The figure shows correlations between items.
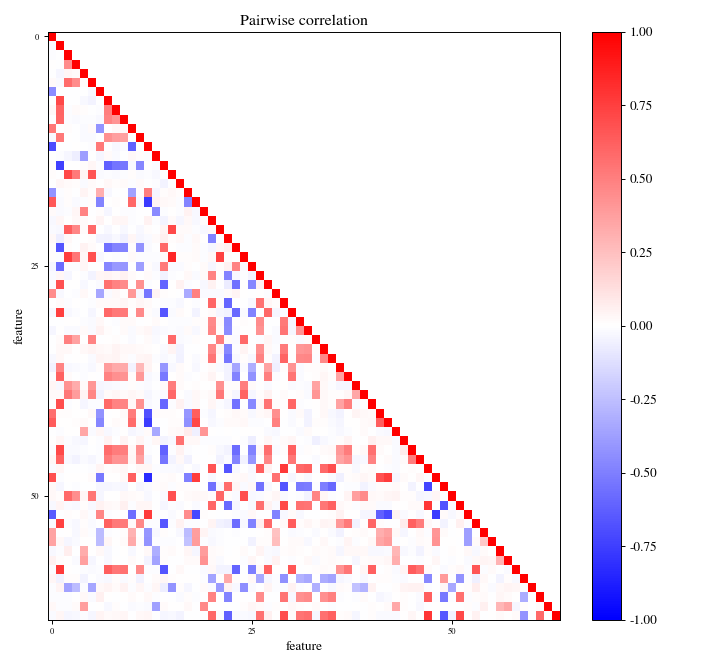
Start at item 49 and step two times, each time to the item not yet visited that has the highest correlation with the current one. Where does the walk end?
59
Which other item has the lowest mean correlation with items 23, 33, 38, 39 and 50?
60
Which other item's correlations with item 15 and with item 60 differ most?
24
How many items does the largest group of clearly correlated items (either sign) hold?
17
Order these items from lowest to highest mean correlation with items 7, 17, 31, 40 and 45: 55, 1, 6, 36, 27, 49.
49, 55, 6, 36, 27, 1
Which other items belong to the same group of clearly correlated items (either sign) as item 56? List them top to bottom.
4, 13, 19, 43, 57, 62
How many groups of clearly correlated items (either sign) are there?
6
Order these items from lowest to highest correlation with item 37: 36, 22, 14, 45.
14, 22, 36, 45
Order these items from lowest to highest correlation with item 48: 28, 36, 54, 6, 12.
12, 6, 36, 54, 28
